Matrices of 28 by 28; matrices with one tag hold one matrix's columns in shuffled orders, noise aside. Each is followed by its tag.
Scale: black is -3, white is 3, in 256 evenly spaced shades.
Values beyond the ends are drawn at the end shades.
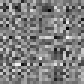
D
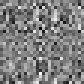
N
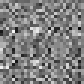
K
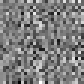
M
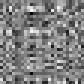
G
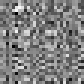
G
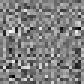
K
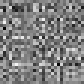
D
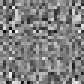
N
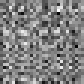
G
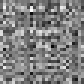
G
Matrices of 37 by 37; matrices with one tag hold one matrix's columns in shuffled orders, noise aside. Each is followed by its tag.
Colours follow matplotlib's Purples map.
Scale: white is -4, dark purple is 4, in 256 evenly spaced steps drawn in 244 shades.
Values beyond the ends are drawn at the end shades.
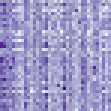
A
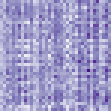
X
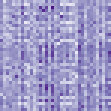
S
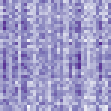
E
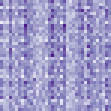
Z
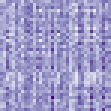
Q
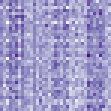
Z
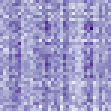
E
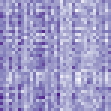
Q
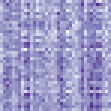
A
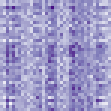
S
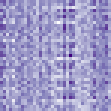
Z
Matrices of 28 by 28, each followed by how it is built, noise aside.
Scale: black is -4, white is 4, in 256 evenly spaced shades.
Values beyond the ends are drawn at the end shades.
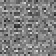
blocks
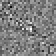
banded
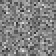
repeating rows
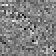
banded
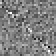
banded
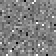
sparse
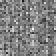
blocks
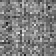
blocks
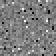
sparse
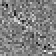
banded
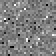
sparse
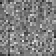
blocks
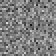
repeating rows
